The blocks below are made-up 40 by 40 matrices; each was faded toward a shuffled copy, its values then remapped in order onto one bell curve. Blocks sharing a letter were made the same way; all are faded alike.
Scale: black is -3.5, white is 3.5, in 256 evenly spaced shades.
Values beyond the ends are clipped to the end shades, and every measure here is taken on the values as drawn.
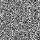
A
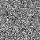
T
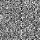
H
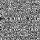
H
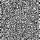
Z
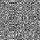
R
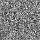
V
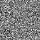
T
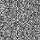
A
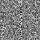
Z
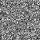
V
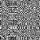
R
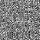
A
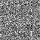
T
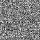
V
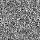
V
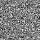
T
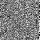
A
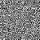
H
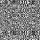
R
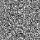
A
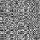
R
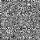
H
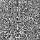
Z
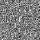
A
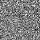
T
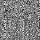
A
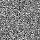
Z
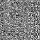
A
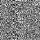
H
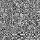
H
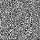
A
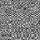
R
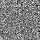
T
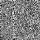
Z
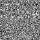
T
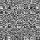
R
